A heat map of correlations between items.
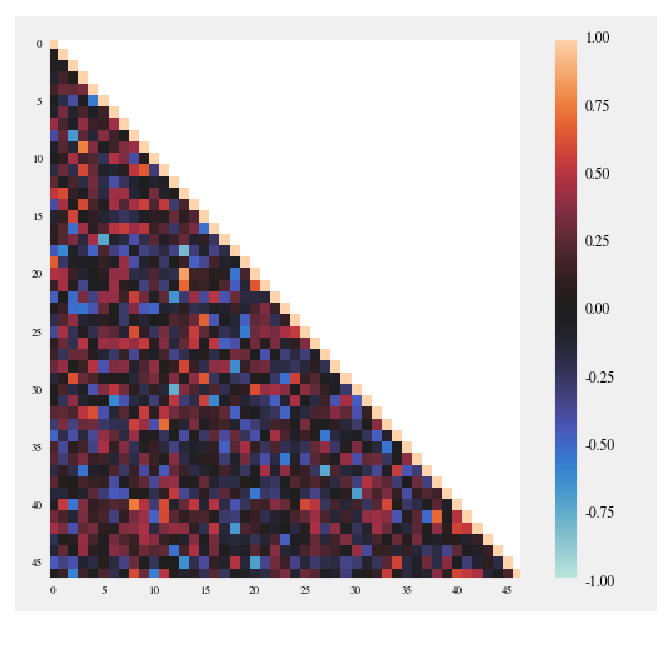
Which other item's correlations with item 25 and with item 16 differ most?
24
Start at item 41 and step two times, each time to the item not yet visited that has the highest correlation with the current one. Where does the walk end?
31
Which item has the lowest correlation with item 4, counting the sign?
5
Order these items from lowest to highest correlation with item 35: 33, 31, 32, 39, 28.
33, 39, 28, 32, 31
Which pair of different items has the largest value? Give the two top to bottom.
13, 20
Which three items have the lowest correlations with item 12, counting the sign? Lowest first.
30, 22, 44
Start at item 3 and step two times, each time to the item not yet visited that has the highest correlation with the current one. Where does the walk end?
11
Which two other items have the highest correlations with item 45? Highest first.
34, 18
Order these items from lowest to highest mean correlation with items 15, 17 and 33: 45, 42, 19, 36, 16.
19, 16, 36, 45, 42
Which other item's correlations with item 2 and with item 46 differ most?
8
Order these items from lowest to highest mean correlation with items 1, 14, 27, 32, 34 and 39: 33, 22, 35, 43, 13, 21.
35, 21, 13, 22, 43, 33
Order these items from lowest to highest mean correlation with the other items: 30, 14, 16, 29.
30, 29, 16, 14
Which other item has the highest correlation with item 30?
20
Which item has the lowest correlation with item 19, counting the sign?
25
